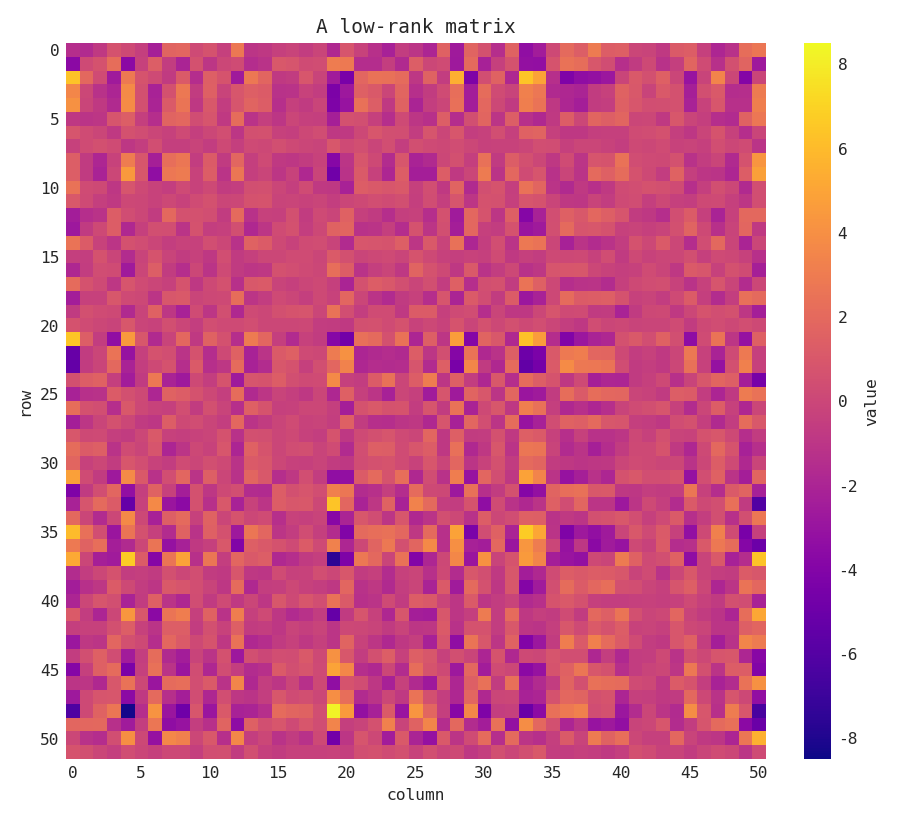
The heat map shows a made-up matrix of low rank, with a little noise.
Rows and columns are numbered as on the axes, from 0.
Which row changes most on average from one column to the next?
48
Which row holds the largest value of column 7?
50
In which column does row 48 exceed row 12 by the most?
19
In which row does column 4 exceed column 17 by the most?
37
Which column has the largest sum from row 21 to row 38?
33
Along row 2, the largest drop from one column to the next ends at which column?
29
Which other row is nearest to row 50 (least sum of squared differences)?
41
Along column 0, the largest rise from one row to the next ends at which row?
2
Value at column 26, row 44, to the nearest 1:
1
